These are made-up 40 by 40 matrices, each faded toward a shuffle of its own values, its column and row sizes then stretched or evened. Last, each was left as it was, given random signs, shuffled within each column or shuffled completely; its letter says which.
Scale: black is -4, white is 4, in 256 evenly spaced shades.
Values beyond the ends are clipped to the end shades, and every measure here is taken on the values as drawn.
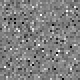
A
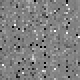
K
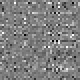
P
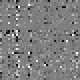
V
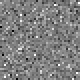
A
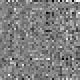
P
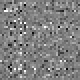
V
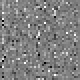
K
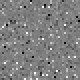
A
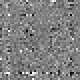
V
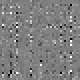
P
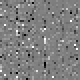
K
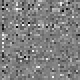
V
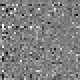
V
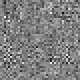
P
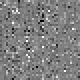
K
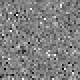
A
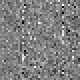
K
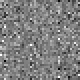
K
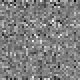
V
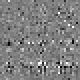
P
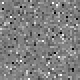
A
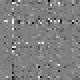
V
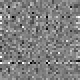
P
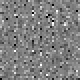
K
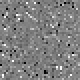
A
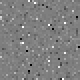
A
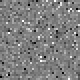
A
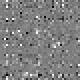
P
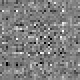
P
